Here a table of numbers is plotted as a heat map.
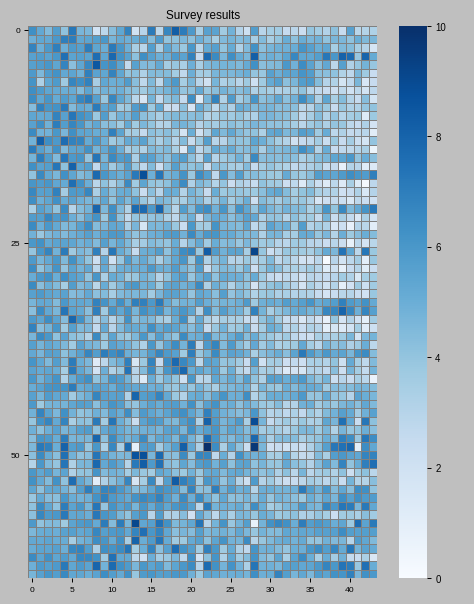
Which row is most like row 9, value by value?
57
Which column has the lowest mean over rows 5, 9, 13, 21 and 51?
18
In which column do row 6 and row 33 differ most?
39
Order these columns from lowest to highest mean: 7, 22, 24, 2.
24, 22, 7, 2
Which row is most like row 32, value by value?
59
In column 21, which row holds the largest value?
58
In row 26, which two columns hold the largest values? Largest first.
28, 22
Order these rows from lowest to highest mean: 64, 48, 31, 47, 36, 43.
31, 36, 47, 43, 48, 64
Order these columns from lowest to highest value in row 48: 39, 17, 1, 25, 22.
25, 17, 1, 39, 22
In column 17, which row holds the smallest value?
9
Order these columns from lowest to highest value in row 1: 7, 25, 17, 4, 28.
28, 17, 25, 7, 4
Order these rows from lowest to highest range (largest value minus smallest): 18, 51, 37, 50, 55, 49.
55, 37, 51, 50, 18, 49
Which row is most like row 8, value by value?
62
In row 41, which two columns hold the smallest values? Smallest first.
43, 14
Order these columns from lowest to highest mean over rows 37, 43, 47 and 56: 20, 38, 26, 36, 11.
36, 38, 26, 11, 20
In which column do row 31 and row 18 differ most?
5
